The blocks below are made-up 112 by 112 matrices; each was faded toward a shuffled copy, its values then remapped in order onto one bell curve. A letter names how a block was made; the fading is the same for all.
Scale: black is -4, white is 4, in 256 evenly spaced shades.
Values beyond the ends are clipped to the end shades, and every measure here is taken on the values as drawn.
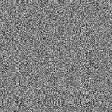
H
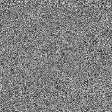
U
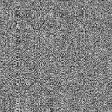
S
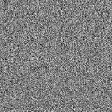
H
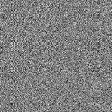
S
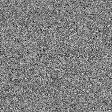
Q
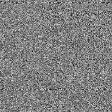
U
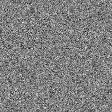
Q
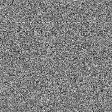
Q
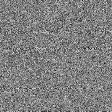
Q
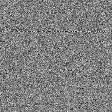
Q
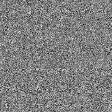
U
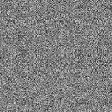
H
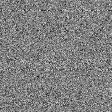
Q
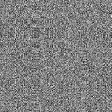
S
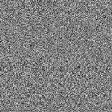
H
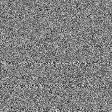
Q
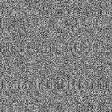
S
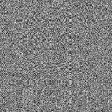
S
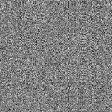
H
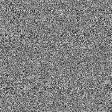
U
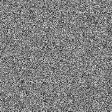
U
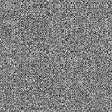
H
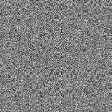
H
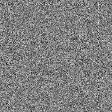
U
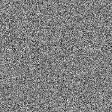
U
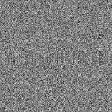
H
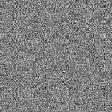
S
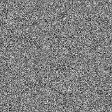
U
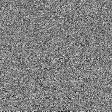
Q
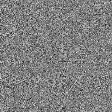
U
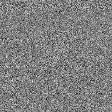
U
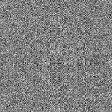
S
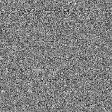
Q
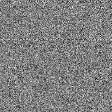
U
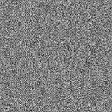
H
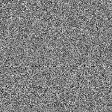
Q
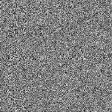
U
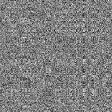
S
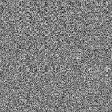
H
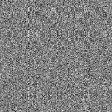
S
